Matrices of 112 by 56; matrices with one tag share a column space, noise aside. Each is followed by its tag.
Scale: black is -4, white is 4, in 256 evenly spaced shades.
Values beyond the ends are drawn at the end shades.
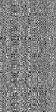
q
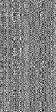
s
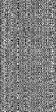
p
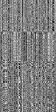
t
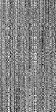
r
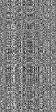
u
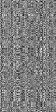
s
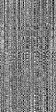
r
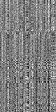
t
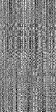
r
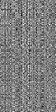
p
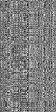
s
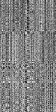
t
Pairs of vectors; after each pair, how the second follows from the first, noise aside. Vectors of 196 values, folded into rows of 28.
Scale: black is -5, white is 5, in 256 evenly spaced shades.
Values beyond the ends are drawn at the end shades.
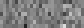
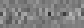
partly zeroed.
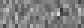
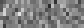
shuffled.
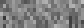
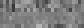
reversed, partly zeroed.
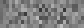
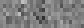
reversed, partly zeroed.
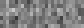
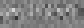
partly zeroed.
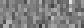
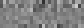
reversed, partly zeroed.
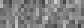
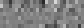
partly zeroed.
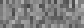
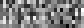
wrapped around, scaled up.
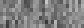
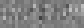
partly zeroed.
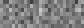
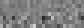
wrapped around, negated, partly zeroed.
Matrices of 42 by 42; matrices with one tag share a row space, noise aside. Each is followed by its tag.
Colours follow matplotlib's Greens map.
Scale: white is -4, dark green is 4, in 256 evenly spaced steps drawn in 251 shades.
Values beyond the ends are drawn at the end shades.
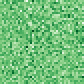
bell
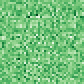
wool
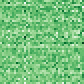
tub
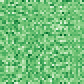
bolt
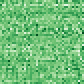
tub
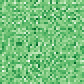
wool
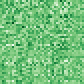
bolt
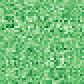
bolt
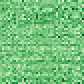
tub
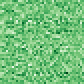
bolt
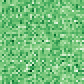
bell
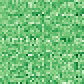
bell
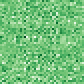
wool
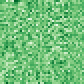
bolt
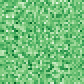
bolt
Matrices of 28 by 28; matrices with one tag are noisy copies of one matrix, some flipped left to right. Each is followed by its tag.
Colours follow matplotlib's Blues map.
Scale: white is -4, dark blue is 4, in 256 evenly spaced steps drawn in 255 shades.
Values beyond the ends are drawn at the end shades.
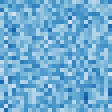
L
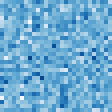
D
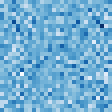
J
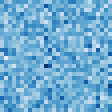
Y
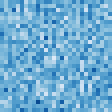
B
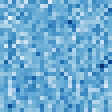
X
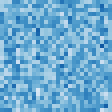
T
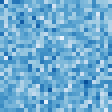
Y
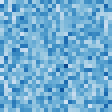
Y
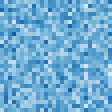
L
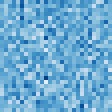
B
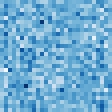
X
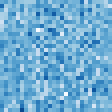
B
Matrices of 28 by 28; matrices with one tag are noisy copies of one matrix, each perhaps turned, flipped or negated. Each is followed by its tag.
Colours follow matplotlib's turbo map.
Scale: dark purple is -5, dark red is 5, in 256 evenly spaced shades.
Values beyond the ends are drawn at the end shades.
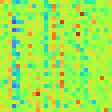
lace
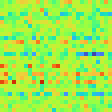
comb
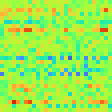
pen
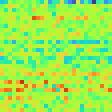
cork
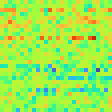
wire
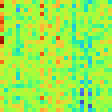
cork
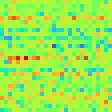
comb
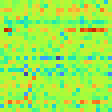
pen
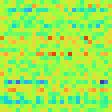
pen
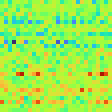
wire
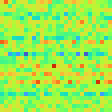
comb
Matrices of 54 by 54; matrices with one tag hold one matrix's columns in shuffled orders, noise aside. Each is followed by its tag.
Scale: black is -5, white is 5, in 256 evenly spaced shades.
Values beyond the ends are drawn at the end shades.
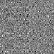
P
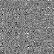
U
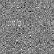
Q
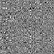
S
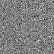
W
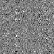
P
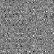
P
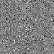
W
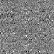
P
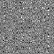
S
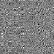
U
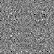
P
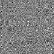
Q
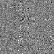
W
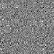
Q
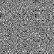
P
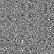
W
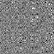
S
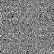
P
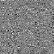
U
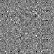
P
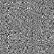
S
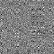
U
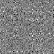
P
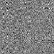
S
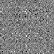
P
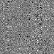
W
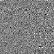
U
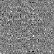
P
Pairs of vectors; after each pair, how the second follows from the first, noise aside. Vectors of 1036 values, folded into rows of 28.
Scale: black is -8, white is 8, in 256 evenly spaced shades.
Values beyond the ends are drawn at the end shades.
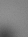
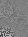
sign-scrambled.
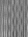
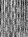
reversed, negated, scaled up.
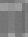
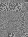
sign-scrambled.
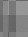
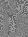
sign-scrambled.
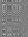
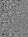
sign-scrambled.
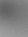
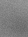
reversed, shrunk.
